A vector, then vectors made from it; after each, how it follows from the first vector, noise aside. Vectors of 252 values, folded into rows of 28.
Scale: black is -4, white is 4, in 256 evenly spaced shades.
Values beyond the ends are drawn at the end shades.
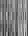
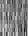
negated.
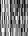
reversed, scaled up.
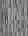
wrapped around, negated, shrunk.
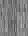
wrapped around, negated, shrunk.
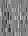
wrapped around, negated, partly zeroed.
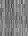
wrapped around, negated, shrunk.
